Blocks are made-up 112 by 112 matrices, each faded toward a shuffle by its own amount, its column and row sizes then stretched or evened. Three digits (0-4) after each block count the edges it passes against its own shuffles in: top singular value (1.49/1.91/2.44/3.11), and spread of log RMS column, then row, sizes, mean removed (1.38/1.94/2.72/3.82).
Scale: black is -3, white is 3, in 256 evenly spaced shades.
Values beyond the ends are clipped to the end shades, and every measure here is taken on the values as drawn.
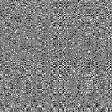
4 2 2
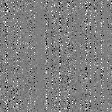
0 4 1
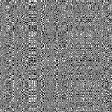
4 3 2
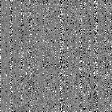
0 4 2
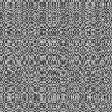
4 2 3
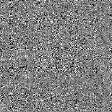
1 3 3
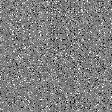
1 2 1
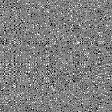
3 1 1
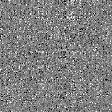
2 1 1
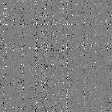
1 3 2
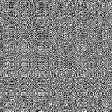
3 1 2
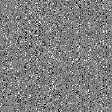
2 3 0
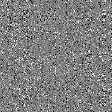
1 3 0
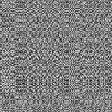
4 1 3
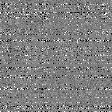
1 2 4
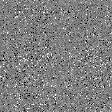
0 2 2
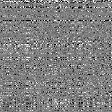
3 1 4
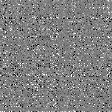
1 2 3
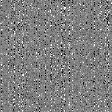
2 4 1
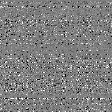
1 2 4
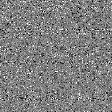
1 1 2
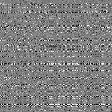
4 1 4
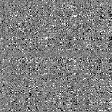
2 2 3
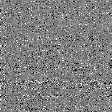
1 1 3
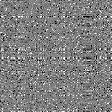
3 1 2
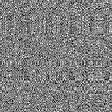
3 0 1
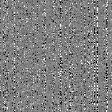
2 4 0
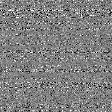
1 0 4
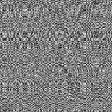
4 1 3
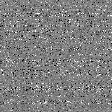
1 0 3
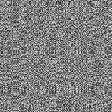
3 0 1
